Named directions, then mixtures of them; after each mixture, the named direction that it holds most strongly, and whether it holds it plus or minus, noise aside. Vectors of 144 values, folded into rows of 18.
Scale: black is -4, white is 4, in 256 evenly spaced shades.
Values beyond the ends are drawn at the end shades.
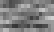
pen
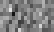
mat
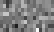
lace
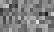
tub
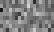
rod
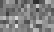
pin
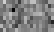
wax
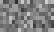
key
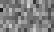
rod, plus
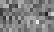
tub, plus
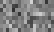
rod, plus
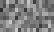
rod, plus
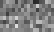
pin, plus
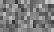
key, plus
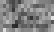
pen, plus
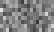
tub, minus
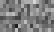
pin, minus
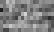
pen, minus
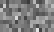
rod, minus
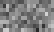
lace, minus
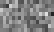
tub, minus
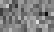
tub, plus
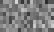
key, minus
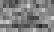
pen, plus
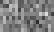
tub, minus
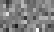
lace, plus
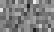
rod, minus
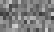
tub, plus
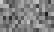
tub, plus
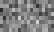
tub, plus
